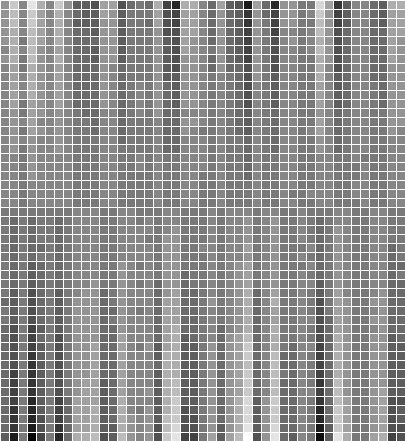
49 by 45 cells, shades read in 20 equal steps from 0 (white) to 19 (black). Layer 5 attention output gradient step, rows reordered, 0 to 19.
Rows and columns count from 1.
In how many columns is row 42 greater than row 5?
24
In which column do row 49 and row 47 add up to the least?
28
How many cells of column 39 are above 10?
12
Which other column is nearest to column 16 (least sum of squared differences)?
34
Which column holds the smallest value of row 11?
4
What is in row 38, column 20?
6
